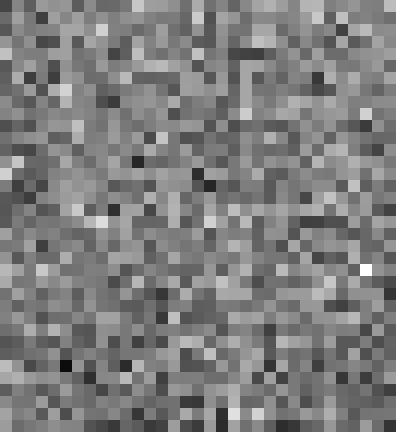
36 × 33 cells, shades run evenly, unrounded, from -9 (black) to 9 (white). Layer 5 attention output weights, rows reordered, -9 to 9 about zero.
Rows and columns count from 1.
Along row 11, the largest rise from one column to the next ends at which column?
32
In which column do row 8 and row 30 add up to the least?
27
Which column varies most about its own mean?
31
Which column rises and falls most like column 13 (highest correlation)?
33
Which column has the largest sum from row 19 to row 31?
21
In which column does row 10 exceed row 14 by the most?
12
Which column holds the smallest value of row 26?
29
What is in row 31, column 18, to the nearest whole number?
-2
